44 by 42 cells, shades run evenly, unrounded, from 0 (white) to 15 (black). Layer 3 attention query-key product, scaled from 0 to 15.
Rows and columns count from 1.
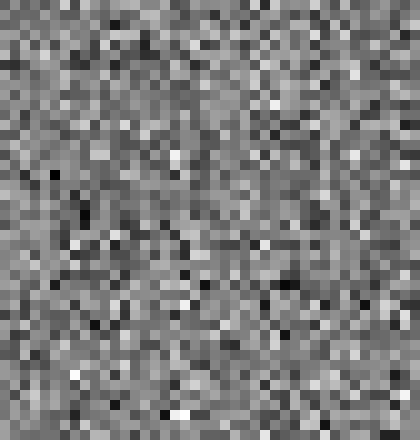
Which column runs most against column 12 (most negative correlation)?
27
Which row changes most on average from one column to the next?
31
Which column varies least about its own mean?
5
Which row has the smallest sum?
4
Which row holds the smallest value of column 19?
42
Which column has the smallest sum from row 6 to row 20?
36
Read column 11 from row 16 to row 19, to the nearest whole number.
3 9 9 11
